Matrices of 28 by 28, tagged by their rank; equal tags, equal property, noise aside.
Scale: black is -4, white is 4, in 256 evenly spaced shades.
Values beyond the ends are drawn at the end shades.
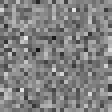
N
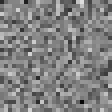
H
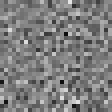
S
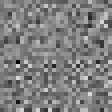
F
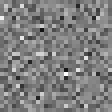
F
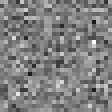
F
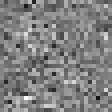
S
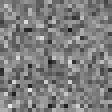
H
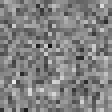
N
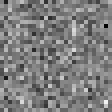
S
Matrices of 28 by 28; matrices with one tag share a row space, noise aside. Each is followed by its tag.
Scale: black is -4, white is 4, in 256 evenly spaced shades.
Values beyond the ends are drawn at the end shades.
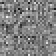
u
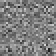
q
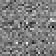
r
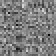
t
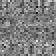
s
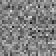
r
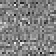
u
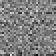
s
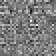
s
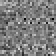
q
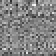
r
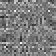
u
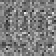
q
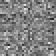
q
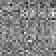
r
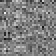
t
